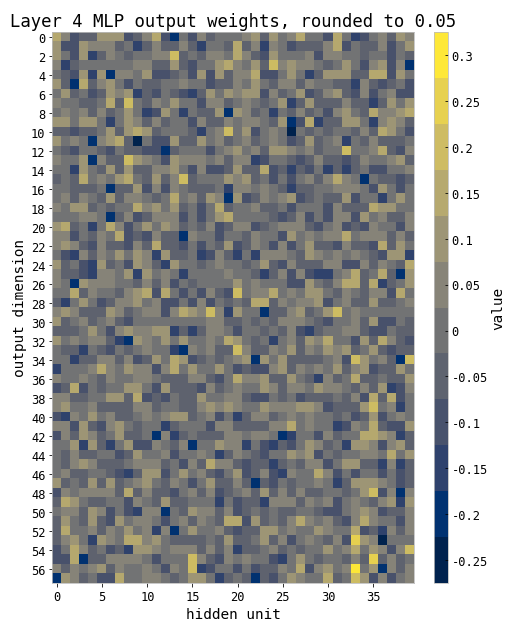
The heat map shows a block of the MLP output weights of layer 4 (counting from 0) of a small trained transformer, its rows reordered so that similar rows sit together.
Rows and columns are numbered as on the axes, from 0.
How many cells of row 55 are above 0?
13
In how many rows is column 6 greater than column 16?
29
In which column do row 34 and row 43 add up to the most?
33
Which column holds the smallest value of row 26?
2
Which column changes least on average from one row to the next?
21
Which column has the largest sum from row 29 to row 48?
35
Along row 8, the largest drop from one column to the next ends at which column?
19
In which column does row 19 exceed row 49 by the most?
18
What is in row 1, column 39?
0.1
